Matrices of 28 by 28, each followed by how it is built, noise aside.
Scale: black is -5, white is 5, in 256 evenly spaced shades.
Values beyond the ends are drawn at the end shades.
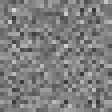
low rank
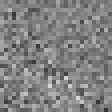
lower triangular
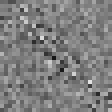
banded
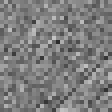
Hankel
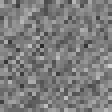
Hankel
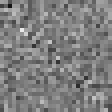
banded
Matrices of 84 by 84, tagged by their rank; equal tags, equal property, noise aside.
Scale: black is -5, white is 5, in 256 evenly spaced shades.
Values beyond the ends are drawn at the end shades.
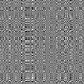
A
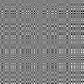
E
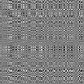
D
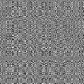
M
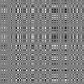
E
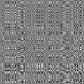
A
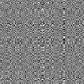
M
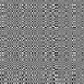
D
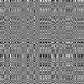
D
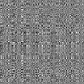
M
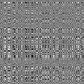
D
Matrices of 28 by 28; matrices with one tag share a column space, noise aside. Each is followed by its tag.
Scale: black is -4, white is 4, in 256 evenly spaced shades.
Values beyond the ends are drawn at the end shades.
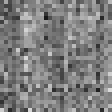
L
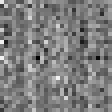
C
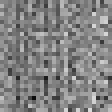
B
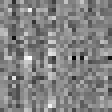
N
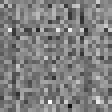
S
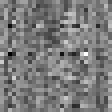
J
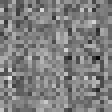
N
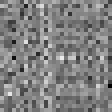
C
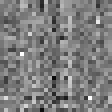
B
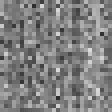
C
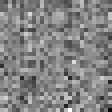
B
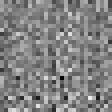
B
